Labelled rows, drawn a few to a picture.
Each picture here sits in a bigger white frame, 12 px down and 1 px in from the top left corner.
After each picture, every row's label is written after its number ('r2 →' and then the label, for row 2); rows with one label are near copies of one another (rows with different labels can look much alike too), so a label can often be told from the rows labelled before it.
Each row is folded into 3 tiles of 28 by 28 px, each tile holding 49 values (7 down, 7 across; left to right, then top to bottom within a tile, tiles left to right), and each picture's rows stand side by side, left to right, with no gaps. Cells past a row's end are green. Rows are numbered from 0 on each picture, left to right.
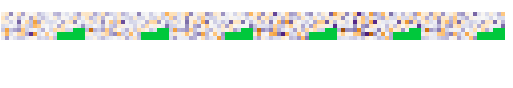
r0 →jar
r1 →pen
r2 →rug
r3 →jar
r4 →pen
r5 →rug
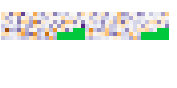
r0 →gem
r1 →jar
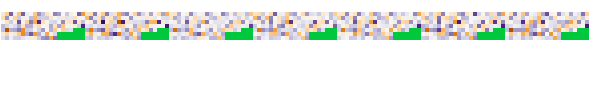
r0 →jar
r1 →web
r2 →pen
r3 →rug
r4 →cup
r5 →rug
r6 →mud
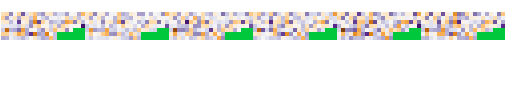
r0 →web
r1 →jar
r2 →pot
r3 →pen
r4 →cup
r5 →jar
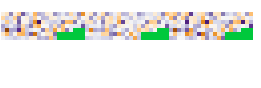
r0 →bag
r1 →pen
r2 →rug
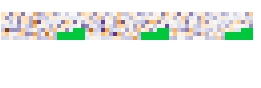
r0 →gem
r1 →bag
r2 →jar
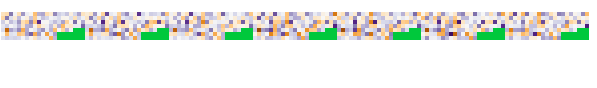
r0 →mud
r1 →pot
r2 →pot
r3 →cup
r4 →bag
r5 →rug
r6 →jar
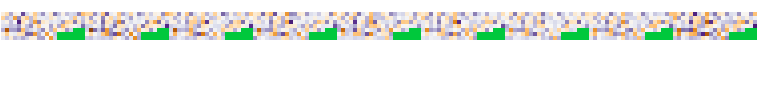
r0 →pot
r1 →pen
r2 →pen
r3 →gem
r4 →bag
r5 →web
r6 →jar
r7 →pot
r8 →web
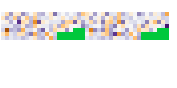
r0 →pot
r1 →pen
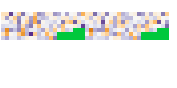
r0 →jar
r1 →jar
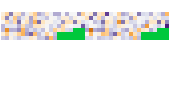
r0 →jar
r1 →cup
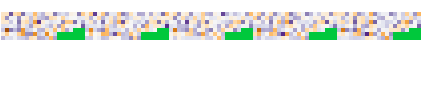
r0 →gem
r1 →jar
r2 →pot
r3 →jar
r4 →pen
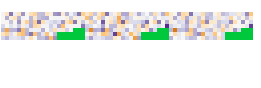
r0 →jar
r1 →rug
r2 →gem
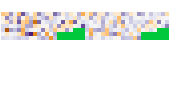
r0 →pen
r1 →jar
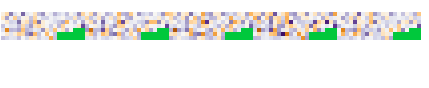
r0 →mud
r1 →bag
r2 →gem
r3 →rug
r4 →cup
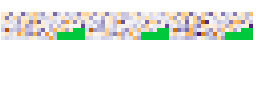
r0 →mud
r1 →gem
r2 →web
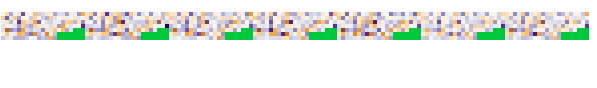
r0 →cup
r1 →web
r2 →bag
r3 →bag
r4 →mud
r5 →web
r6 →pen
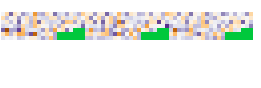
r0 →bag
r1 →web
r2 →jar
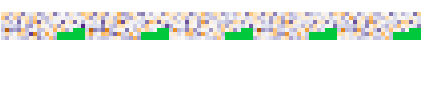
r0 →rug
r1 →jar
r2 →bag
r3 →gem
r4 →pot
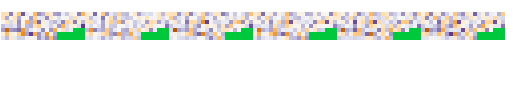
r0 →jar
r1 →gem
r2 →pen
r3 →jar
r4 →bag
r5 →pot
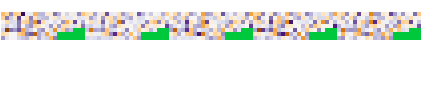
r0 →gem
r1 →pen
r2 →bag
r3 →pen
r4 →jar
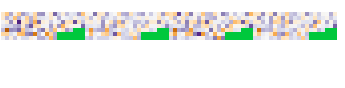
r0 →pot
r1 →jar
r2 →jar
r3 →gem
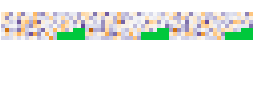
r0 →mud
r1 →gem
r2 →bag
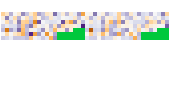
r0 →pen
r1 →mud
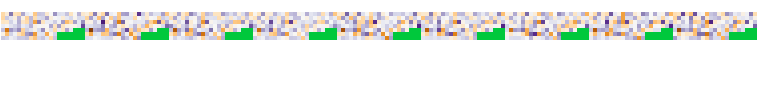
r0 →gem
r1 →pot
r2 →bag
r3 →bag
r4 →mud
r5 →bag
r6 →pen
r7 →jar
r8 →gem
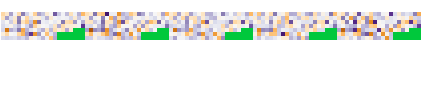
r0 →pen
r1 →gem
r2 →rug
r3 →jar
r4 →pot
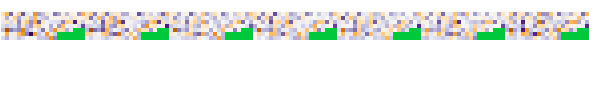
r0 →jar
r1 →pot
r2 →pen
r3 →cup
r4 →cup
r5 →web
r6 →bag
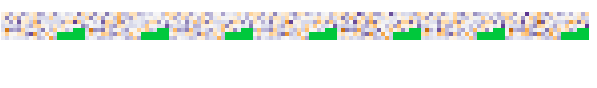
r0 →pot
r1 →cup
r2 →rug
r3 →web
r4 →pot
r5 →mud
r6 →web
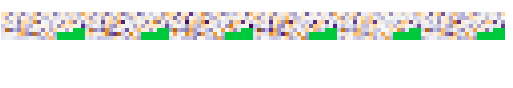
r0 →pen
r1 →pen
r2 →cup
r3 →rug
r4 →rug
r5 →gem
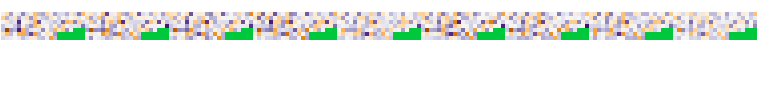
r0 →bag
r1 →rug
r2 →rug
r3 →pot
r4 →web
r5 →pen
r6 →cup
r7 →jar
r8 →rug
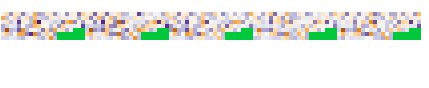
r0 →bag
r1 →pot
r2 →bag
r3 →gem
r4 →jar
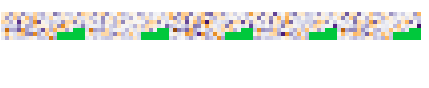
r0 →pot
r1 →gem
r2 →rug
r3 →web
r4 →cup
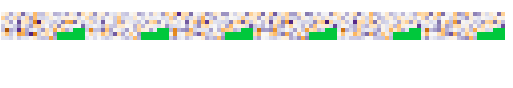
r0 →bag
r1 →bag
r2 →jar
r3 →jar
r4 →cup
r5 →jar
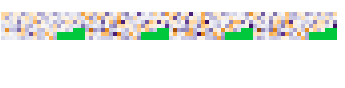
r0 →rug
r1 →rug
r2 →cup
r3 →mud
